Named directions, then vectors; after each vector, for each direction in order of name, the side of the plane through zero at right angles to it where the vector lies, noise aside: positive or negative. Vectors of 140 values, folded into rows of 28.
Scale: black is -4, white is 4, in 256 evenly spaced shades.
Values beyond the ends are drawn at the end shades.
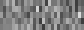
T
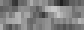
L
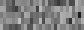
positive, negative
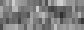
negative, positive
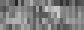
positive, positive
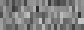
positive, negative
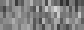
positive, positive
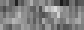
positive, positive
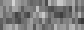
negative, positive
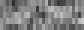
positive, negative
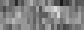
positive, positive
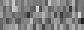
negative, positive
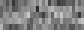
positive, negative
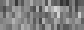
positive, positive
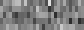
negative, positive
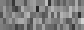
positive, negative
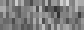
negative, negative
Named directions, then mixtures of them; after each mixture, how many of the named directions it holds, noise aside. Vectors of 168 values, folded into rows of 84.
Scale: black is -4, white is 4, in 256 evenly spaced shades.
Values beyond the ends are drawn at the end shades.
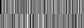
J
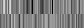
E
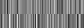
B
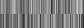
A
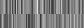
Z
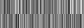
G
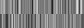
four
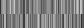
three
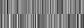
one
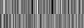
two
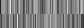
four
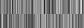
two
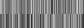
two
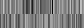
two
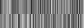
three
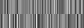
one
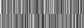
two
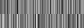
one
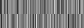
two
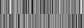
three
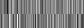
one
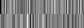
one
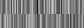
one
